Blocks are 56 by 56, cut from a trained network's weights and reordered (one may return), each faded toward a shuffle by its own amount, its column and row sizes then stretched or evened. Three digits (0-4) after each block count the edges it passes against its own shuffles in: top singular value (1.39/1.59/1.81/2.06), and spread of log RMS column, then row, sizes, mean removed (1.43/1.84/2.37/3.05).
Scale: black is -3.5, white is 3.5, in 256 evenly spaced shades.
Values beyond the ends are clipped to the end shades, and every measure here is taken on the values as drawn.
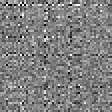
4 3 2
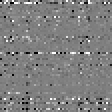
3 1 4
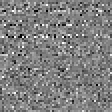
2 1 3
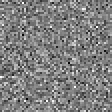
2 0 0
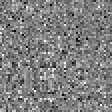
2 1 0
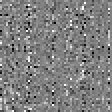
0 4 0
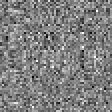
4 1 1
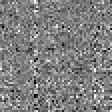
0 3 2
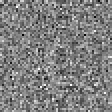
3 0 0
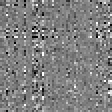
3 4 1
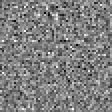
0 0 1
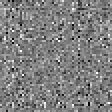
2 2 2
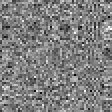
4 0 1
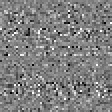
0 0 3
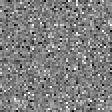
0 1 0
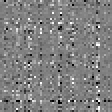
1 4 3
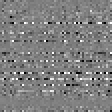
2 1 4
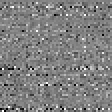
1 0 4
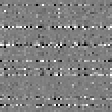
4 1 4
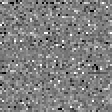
0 0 2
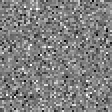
0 0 0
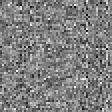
3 2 0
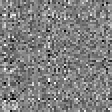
3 3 1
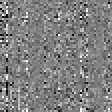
1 4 2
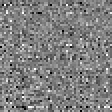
2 2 2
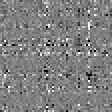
0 3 3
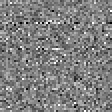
2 0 2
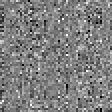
2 3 0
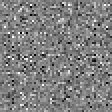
1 2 2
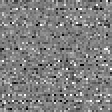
1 0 3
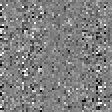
1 4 0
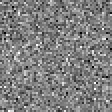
0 0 0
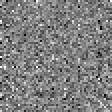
1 2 1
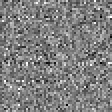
2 0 1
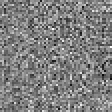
3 1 0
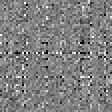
4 3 2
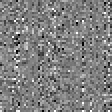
2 4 0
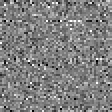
1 0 2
